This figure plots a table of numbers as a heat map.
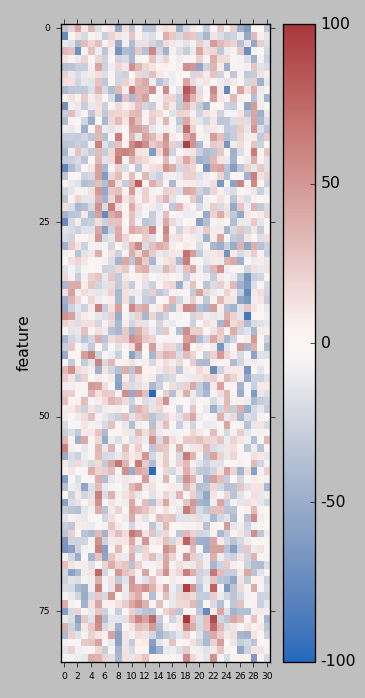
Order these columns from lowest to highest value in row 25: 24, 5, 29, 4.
4, 29, 24, 5
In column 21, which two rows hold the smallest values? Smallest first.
75, 18
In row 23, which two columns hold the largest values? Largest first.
7, 5
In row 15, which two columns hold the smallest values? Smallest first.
24, 20
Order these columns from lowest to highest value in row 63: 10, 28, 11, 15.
11, 15, 10, 28
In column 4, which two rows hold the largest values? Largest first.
42, 46
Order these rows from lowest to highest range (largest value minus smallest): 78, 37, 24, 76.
78, 24, 37, 76
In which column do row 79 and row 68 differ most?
13
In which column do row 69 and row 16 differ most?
28
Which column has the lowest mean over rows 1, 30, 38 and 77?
8
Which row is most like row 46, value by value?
79
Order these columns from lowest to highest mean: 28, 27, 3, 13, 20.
27, 20, 3, 13, 28
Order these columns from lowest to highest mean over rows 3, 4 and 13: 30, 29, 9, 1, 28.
30, 9, 29, 28, 1
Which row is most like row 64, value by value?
51
